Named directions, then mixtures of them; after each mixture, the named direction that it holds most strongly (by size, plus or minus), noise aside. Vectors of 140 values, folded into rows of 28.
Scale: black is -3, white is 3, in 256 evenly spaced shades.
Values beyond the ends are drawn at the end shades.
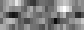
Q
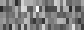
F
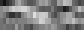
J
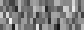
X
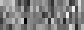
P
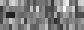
Q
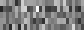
F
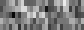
F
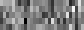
P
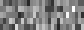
X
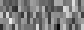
X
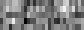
Q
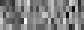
P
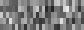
X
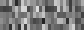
F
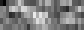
J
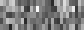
P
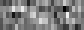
J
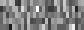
F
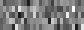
X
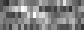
J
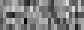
P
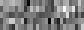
P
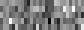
X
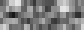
Q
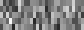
X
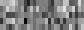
P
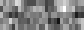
Q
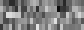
Q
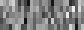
P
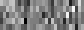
P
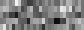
Q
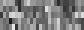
X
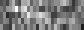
X
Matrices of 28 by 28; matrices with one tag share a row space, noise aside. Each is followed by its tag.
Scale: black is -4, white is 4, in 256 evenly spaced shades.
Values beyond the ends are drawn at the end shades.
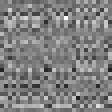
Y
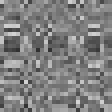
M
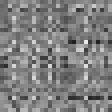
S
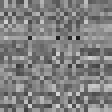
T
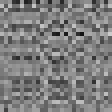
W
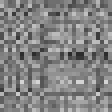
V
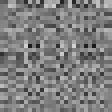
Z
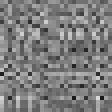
V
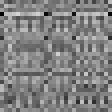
Y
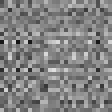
V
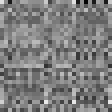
Y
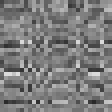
M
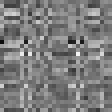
M
